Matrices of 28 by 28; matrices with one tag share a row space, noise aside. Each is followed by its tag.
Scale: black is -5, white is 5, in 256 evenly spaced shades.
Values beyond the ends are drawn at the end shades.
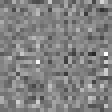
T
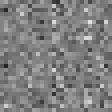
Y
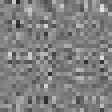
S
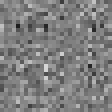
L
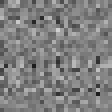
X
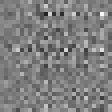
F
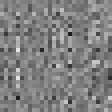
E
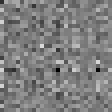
X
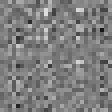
S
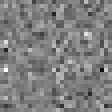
Y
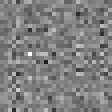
S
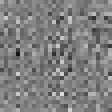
E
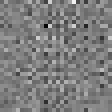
F
